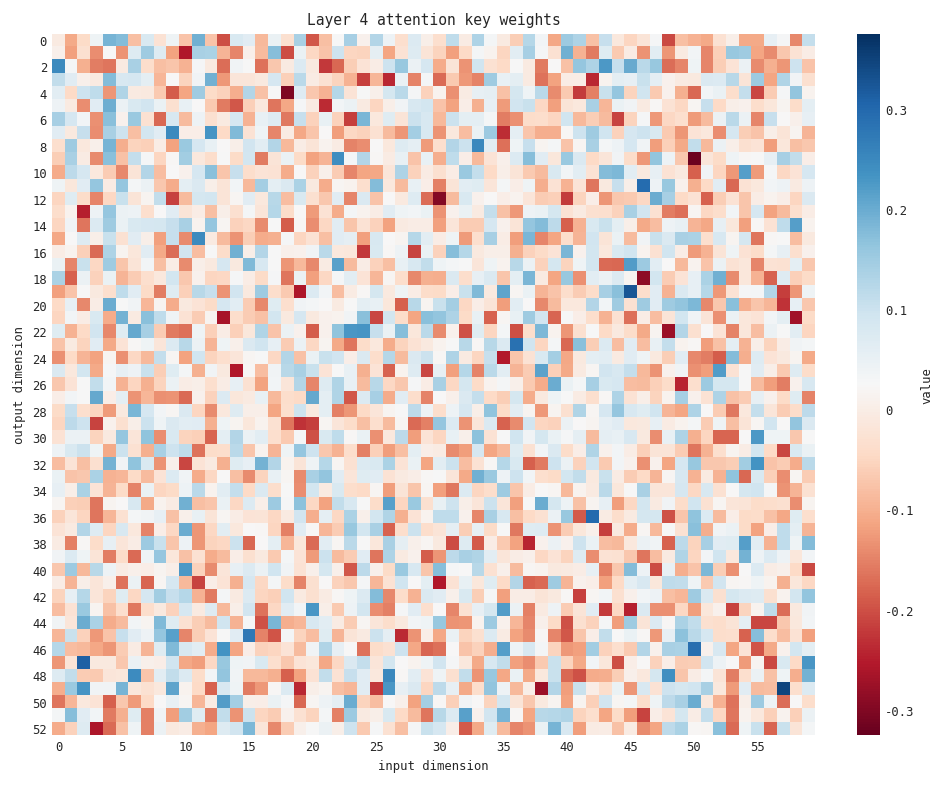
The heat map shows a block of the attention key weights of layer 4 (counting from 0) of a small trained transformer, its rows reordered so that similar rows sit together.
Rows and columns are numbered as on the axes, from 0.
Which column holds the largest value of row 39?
54
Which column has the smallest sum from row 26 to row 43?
12
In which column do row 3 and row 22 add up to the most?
6
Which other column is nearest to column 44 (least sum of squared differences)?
43
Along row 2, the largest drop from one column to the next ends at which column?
48
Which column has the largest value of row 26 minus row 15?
39
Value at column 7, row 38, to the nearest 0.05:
0.15
